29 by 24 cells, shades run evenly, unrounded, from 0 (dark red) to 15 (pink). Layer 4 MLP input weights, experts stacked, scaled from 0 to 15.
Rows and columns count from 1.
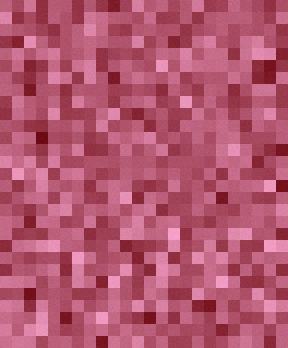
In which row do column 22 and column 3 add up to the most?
4
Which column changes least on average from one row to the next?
18
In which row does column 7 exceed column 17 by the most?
26
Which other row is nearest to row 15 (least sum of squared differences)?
17
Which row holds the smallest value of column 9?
29
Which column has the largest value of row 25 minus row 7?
22
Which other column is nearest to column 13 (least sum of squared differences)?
6
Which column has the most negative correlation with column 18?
1
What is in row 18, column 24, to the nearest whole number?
12
